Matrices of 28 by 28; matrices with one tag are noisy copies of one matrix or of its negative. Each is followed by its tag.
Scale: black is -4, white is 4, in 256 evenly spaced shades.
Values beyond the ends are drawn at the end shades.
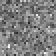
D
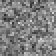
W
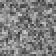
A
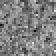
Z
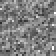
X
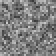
Z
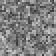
D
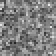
A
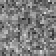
A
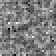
X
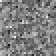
X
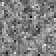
Z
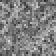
Z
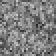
D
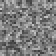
A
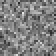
D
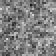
W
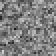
A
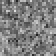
D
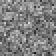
D
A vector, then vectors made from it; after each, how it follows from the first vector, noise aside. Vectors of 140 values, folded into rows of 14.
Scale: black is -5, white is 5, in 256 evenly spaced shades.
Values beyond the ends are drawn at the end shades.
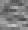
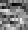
reversed, negated, scaled up.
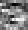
reversed, negated, scaled up.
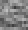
negated.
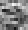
reversed, scaled up.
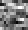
wrapped around, scaled up.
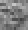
reversed.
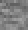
reversed, negated, shrunk.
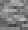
negated.
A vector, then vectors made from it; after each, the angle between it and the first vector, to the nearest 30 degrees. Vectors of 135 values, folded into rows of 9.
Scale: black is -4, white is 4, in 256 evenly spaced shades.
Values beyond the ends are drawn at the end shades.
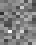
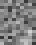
90 degrees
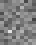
30 degrees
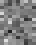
120 degrees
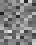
30 degrees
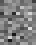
60 degrees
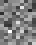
30 degrees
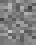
60 degrees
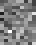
30 degrees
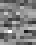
60 degrees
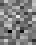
150 degrees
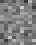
60 degrees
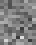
120 degrees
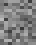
120 degrees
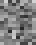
120 degrees
